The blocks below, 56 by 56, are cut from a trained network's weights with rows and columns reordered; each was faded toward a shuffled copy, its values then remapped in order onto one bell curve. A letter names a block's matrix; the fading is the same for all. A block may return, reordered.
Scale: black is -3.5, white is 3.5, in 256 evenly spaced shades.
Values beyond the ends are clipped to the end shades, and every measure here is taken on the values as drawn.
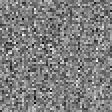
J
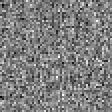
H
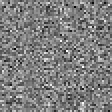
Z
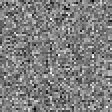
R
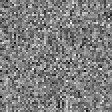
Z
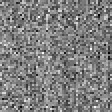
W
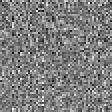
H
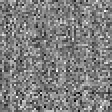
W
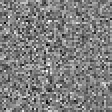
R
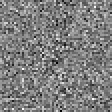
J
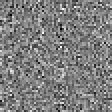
R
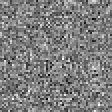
Z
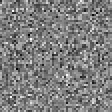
H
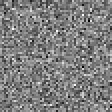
R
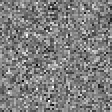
R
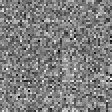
Z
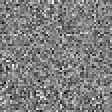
Z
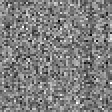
W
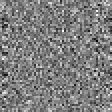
H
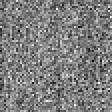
W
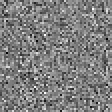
R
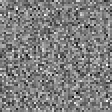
Z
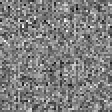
W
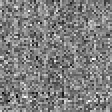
W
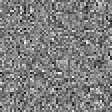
H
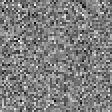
J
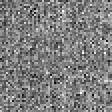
W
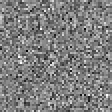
J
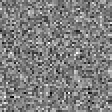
Z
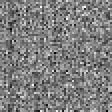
W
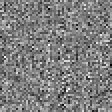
R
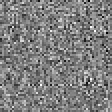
Z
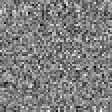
Z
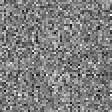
Z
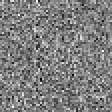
J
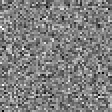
Z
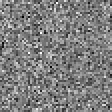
J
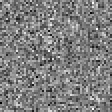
R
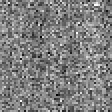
W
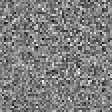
H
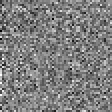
H
